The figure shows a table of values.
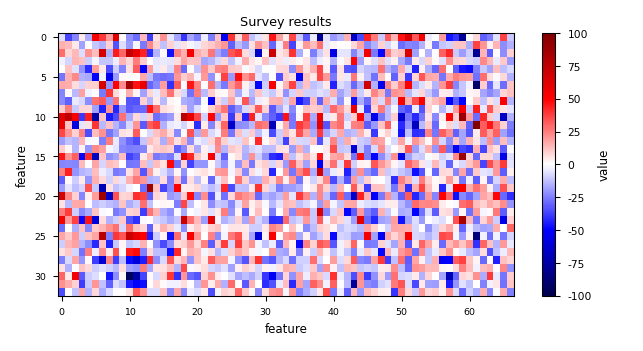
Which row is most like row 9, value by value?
1
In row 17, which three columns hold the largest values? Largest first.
38, 1, 36
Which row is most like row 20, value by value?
12
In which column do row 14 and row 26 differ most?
43
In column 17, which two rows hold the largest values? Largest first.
19, 27
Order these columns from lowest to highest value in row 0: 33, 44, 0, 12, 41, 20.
44, 20, 41, 0, 33, 12
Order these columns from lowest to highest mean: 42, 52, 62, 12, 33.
52, 42, 12, 62, 33
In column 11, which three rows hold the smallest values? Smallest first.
30, 28, 31
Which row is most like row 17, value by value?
22
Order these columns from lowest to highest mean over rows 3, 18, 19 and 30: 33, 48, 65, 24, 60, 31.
31, 48, 33, 60, 65, 24
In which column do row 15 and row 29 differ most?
65
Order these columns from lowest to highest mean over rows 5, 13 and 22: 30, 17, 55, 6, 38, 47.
6, 30, 55, 17, 47, 38
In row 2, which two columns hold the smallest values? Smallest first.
61, 29
